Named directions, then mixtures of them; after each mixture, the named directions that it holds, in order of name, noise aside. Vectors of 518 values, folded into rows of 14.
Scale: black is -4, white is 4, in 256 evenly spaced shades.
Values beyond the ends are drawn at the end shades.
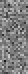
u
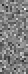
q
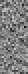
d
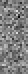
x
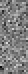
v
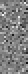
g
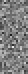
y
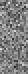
d, v, x.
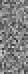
y.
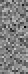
d.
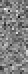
d, v, x.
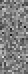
d, y.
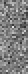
g, u, x.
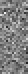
d, g, u.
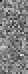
u, x.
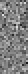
d, g, v.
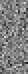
g, q, v.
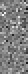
g.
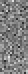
q, u.
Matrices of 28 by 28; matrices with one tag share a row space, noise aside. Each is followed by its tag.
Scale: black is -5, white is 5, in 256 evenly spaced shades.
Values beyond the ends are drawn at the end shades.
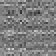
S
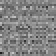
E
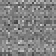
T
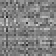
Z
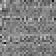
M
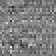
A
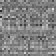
E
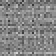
T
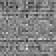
Z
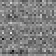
A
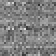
S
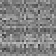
M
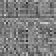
Z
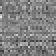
E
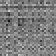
T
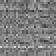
Z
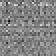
T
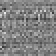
M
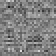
S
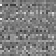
E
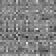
Z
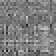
Z
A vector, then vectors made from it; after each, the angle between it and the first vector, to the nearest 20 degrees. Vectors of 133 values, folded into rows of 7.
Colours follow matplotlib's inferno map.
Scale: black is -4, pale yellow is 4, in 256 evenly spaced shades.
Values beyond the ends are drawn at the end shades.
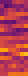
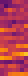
40 degrees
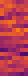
160 degrees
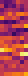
20 degrees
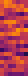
160 degrees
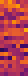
140 degrees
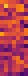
140 degrees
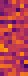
60 degrees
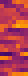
60 degrees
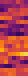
60 degrees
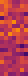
140 degrees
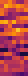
160 degrees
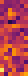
60 degrees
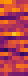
140 degrees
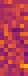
100 degrees
